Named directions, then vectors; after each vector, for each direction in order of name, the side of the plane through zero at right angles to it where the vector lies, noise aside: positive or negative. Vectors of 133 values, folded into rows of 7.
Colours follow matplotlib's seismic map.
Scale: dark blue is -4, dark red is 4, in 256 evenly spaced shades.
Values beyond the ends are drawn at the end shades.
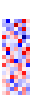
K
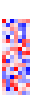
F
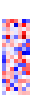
negative, negative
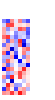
negative, positive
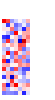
positive, negative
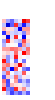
positive, positive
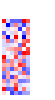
positive, positive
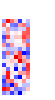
negative, negative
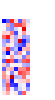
negative, positive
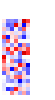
positive, positive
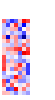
positive, positive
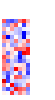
positive, positive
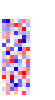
negative, positive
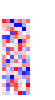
positive, negative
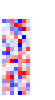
negative, positive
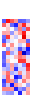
negative, negative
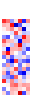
positive, negative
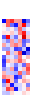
negative, negative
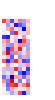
positive, negative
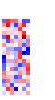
negative, negative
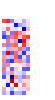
positive, negative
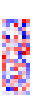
positive, positive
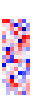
positive, negative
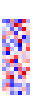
negative, positive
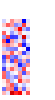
negative, negative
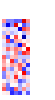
positive, positive
